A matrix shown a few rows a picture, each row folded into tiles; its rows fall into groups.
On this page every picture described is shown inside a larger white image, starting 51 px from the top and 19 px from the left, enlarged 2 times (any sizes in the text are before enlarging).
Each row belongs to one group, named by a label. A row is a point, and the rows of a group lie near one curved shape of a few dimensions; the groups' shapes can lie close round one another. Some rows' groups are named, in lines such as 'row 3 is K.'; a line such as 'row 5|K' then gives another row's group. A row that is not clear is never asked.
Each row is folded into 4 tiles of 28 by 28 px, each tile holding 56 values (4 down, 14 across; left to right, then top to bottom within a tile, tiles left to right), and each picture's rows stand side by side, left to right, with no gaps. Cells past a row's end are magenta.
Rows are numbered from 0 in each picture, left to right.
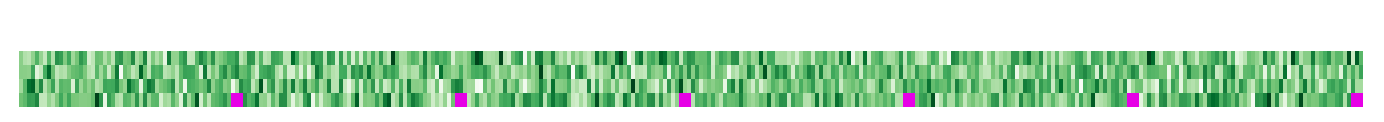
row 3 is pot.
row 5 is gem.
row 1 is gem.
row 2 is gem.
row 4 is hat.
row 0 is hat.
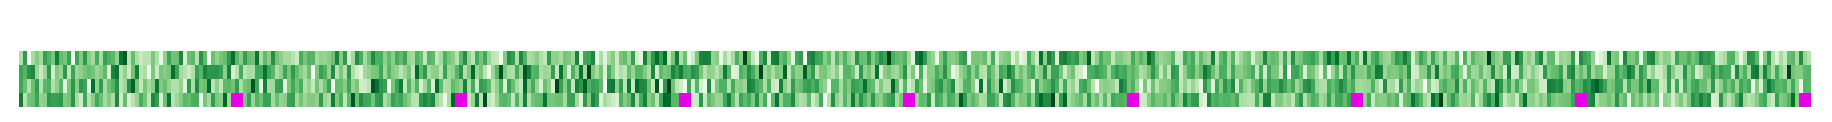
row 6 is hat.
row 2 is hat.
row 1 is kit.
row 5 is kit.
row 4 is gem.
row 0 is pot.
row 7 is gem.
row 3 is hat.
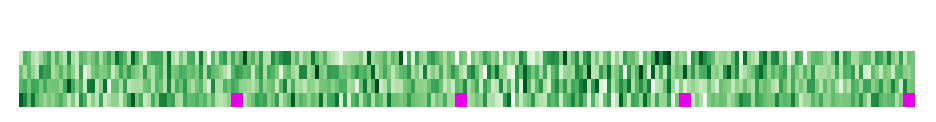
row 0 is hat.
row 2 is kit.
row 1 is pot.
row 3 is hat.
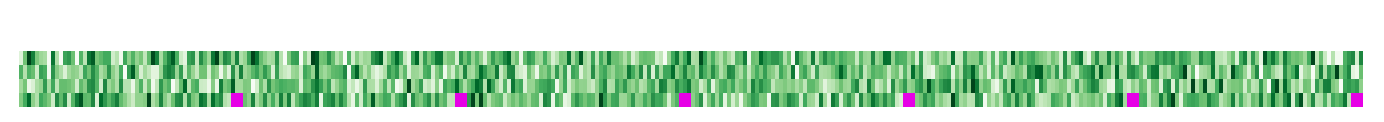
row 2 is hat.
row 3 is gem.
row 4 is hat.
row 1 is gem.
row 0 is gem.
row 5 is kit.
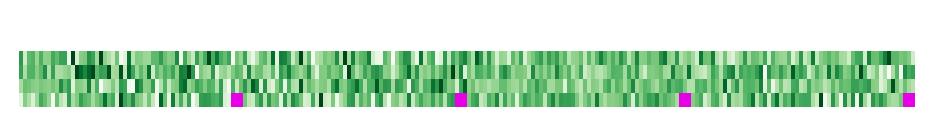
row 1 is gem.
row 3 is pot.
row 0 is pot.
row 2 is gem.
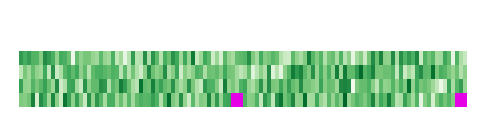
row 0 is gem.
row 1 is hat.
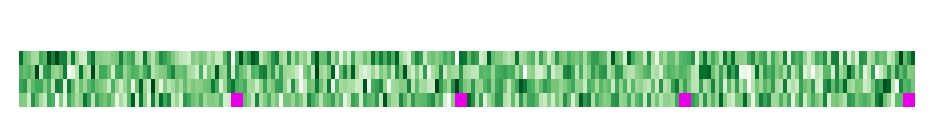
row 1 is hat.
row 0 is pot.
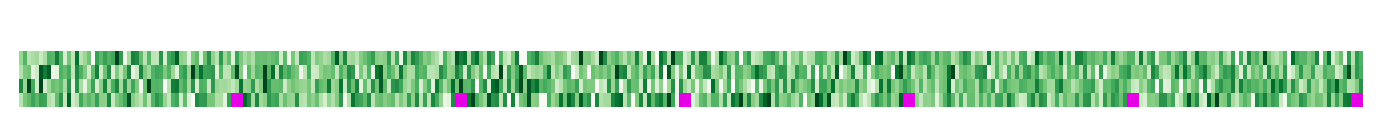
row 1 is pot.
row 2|gem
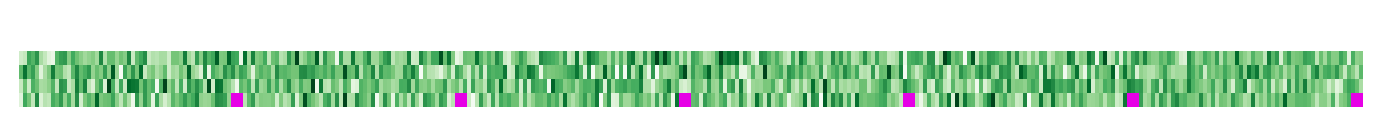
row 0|hat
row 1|pot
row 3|pot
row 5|hat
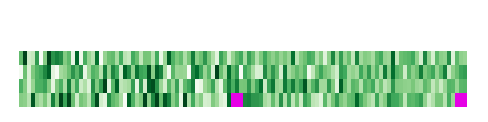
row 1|gem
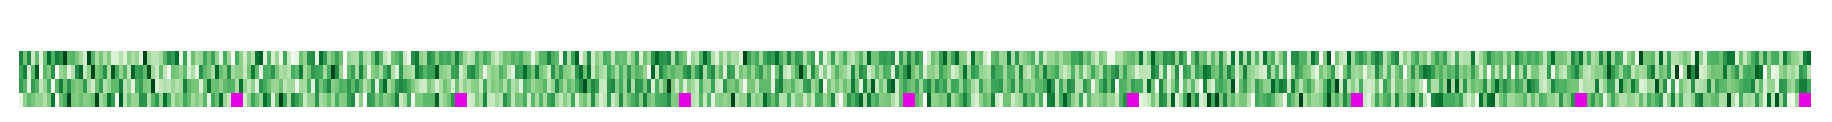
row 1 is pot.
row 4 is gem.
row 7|pot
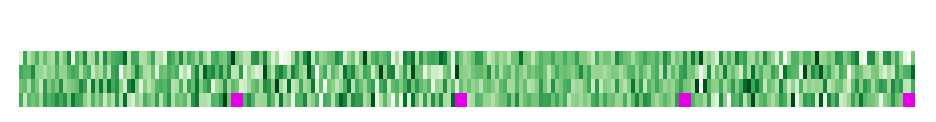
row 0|pot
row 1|pot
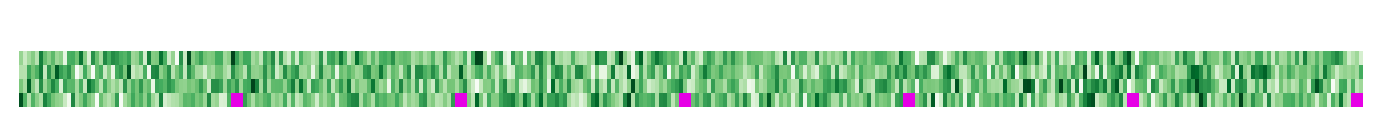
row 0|pot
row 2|gem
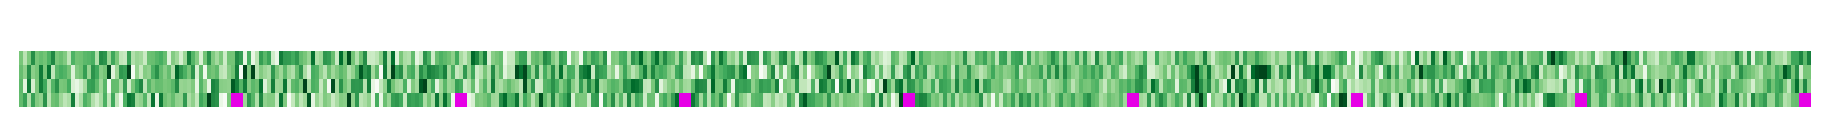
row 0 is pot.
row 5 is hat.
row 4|gem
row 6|pot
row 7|pot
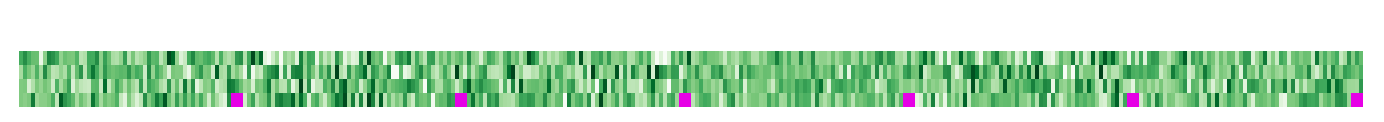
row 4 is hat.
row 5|hat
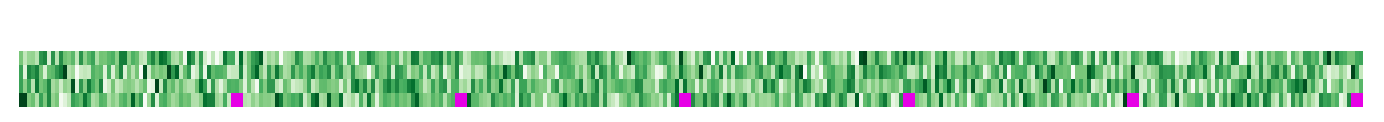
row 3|pot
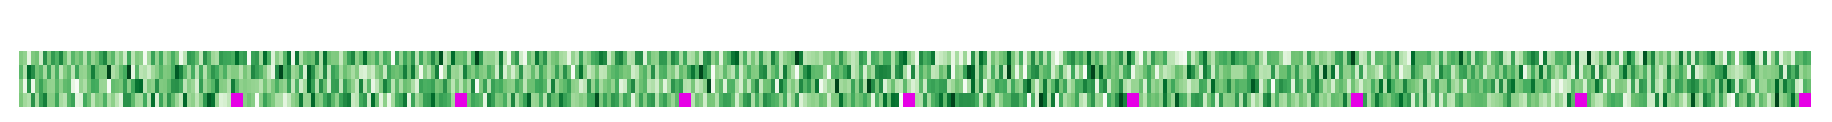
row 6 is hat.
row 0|pot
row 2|gem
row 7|gem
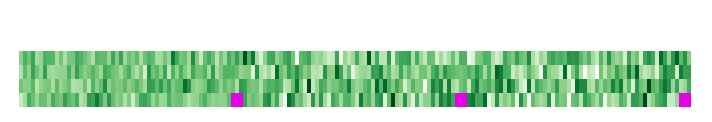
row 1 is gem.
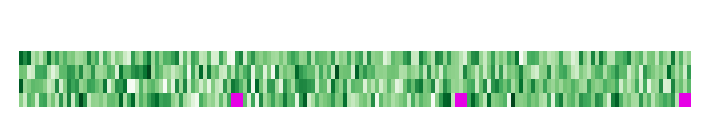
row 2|gem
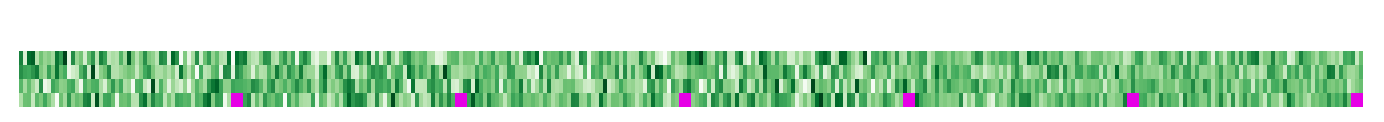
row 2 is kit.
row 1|gem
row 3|gem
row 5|gem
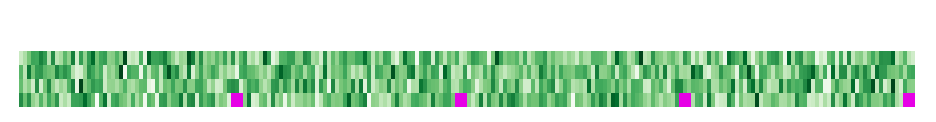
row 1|gem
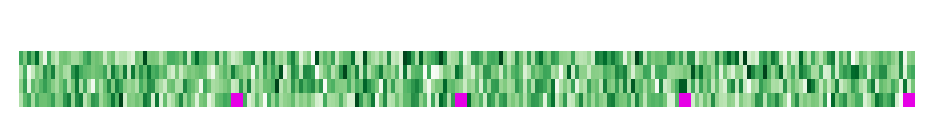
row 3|pot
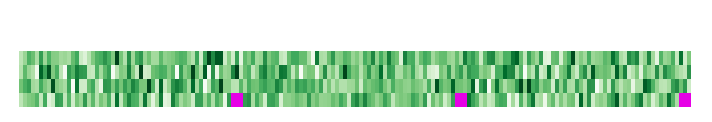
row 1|pot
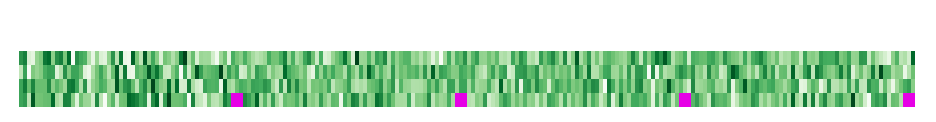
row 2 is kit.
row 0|gem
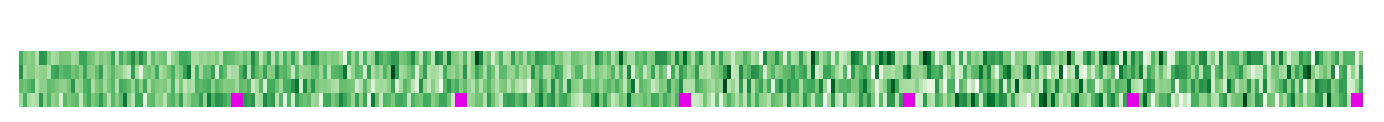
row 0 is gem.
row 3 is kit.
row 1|gem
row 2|gem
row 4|gem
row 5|gem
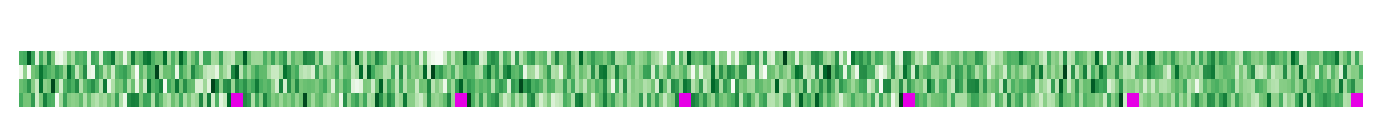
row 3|pot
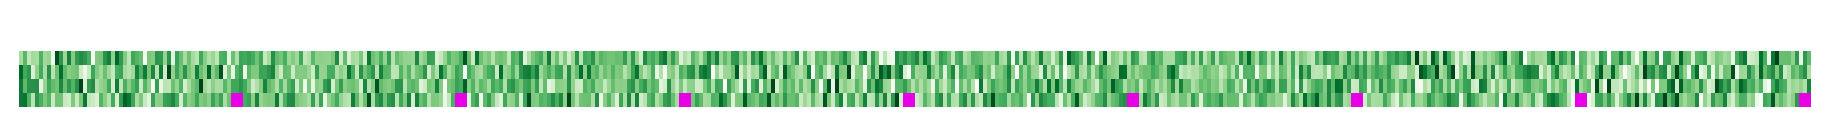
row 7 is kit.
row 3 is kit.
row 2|pot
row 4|gem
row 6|pot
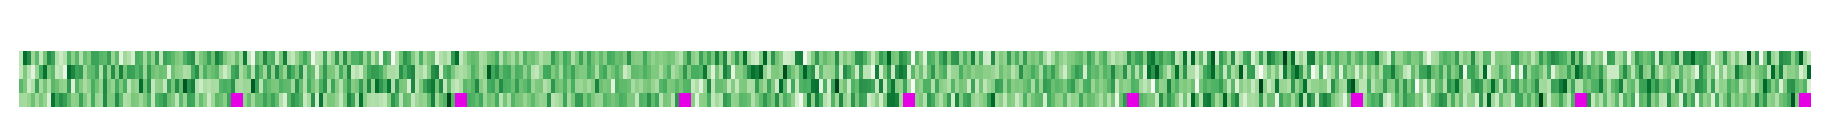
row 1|gem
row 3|kit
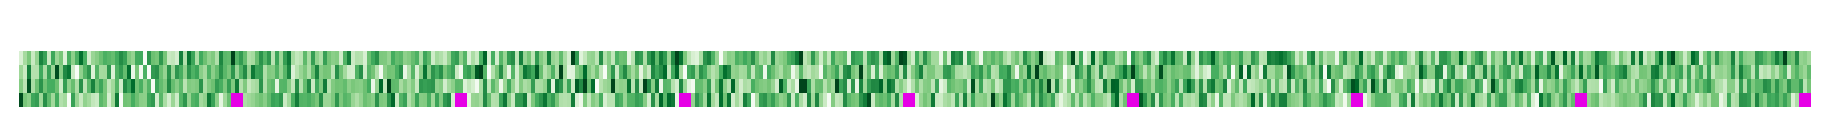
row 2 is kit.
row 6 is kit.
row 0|pot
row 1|kit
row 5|hat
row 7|hat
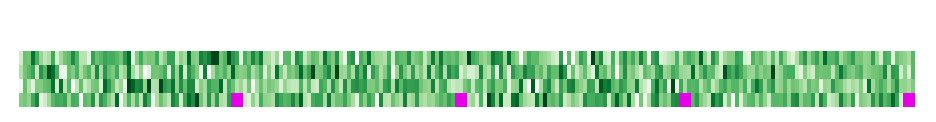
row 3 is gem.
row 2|gem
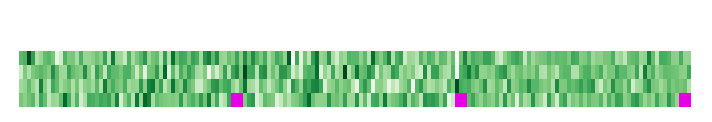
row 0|kit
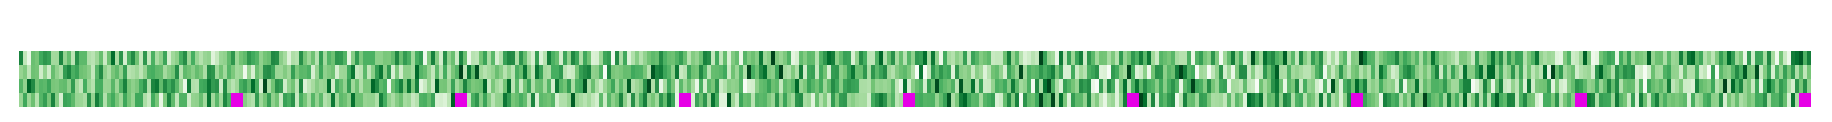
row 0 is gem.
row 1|kit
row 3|pot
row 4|pot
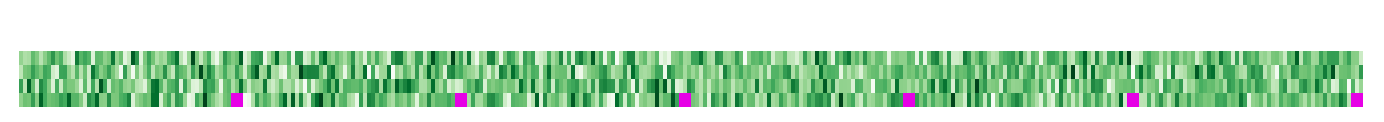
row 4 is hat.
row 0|kit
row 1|kit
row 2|gem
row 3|gem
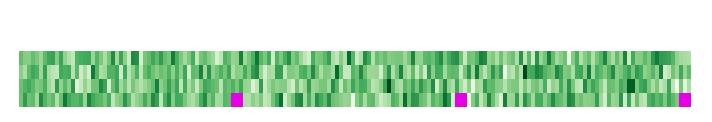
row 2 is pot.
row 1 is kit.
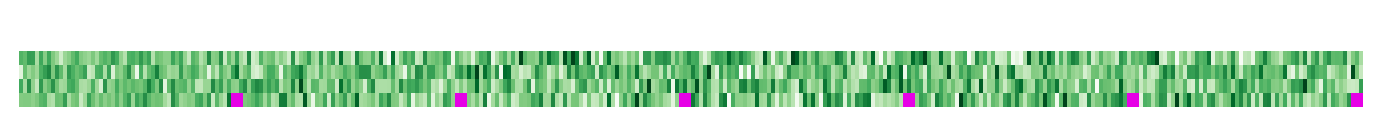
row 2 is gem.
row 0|kit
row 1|hat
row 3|pot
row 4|gem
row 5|pot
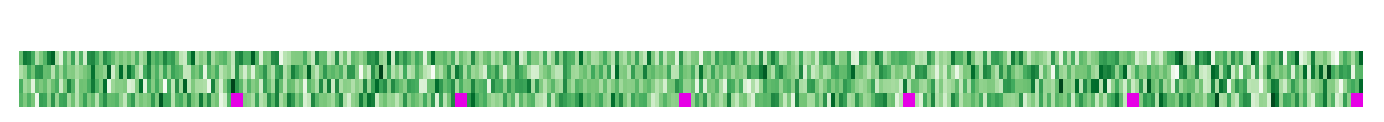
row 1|kit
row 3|pot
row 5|kit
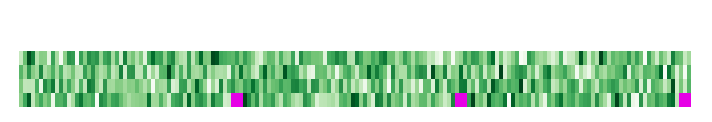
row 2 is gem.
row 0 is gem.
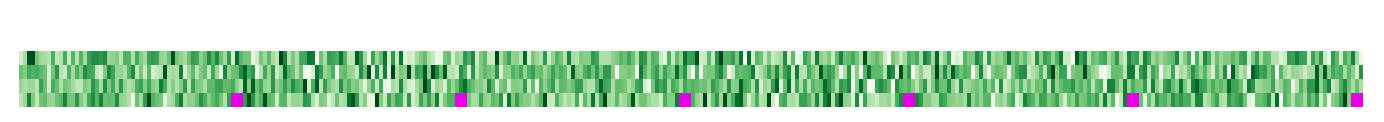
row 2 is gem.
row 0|gem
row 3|gem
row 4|pot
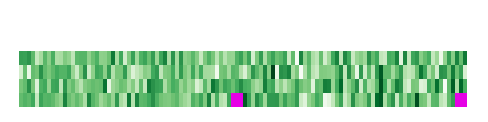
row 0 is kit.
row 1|pot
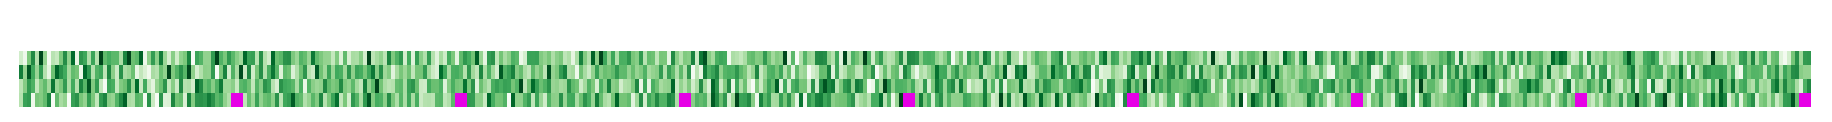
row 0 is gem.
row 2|gem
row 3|kit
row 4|pot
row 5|pot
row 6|hat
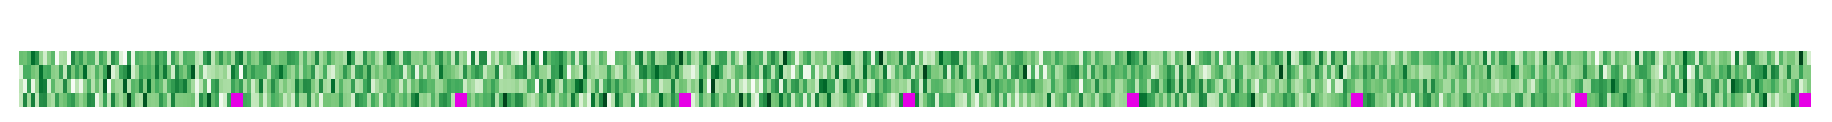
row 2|pot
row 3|kit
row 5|gem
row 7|hat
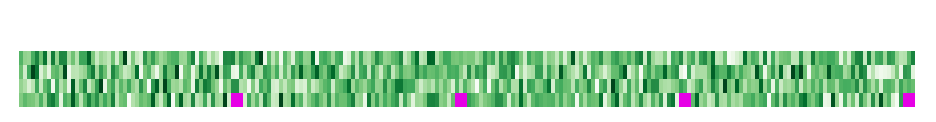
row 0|kit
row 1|pot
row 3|pot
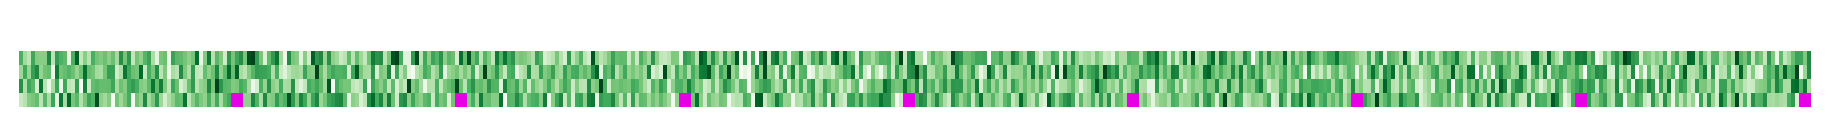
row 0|gem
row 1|gem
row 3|hat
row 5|hat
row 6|pot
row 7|pot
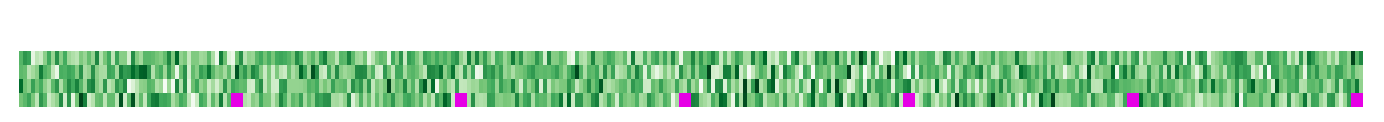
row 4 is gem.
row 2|pot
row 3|kit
